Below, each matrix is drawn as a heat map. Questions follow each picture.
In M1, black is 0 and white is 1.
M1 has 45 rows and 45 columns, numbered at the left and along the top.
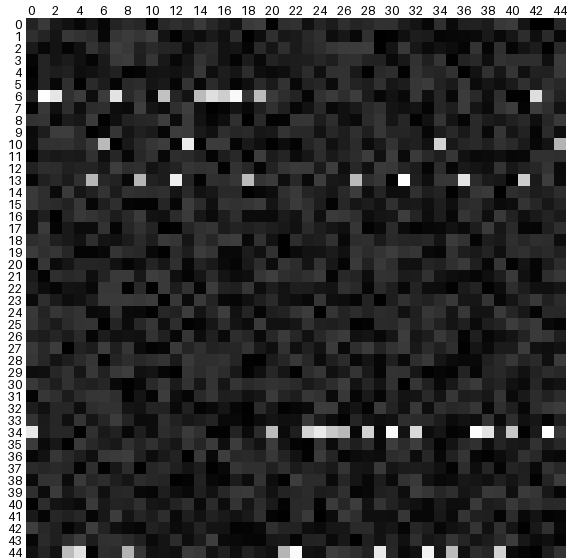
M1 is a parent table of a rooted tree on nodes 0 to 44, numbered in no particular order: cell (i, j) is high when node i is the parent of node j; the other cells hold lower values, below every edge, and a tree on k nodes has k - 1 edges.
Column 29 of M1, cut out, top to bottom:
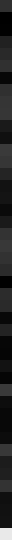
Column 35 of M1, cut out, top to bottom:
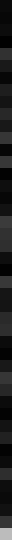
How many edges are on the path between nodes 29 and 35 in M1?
2
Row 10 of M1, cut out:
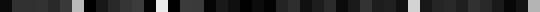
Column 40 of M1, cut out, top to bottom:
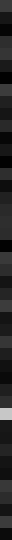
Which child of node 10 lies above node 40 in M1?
34
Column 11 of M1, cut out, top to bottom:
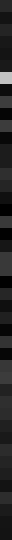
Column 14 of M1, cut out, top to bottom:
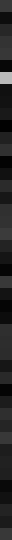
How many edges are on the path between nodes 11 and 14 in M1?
2
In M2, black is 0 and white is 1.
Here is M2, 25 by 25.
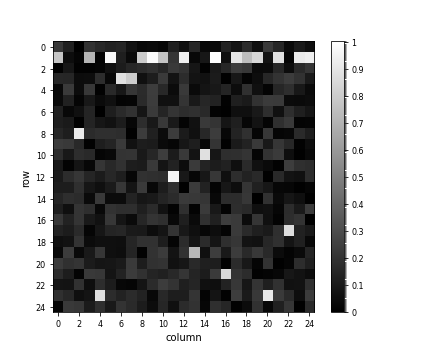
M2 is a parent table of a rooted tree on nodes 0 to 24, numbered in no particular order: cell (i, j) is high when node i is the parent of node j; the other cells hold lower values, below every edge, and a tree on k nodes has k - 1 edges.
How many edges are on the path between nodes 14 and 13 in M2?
4
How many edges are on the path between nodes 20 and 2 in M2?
4
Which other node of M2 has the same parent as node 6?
7
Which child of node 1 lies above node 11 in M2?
12
